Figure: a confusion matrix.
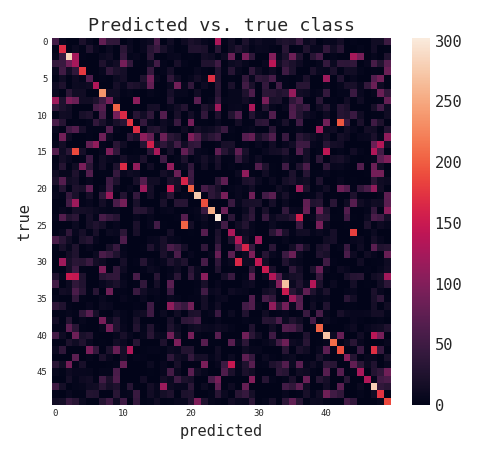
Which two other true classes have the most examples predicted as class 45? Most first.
2, 17
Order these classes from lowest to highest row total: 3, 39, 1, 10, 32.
1, 39, 10, 3, 32
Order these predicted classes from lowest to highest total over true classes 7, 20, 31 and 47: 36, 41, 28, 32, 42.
41, 32, 28, 42, 36
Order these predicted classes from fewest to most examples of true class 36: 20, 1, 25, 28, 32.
25, 1, 28, 20, 32
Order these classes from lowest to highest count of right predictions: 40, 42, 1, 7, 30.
30, 1, 42, 7, 40
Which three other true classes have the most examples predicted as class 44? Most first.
26, 2, 22
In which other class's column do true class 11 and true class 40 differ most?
42
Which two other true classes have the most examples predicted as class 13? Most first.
20, 19
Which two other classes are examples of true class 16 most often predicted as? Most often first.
49, 48
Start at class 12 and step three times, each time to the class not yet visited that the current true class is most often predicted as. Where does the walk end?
0
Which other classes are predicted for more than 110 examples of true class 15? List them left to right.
3, 40, 47
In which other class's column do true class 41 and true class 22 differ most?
3
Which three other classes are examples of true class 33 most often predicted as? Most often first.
34, 38, 17
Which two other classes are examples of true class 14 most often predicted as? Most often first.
48, 6
